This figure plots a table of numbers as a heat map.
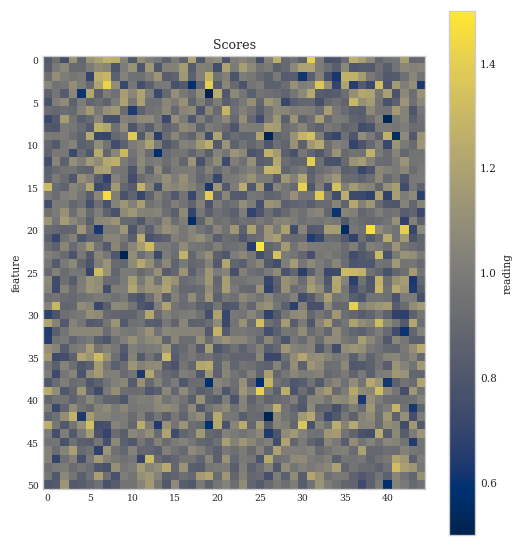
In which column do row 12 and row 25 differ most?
31
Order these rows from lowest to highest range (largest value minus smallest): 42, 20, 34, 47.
34, 47, 42, 20
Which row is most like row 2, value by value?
25
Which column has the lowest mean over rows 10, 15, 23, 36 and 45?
9
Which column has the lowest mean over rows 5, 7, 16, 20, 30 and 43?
40
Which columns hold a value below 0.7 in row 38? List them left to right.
19, 25, 40
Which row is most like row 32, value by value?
30
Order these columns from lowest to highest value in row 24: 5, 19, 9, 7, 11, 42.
5, 9, 42, 19, 7, 11
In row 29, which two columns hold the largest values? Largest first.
36, 1
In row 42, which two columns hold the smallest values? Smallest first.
26, 4
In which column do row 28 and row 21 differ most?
11
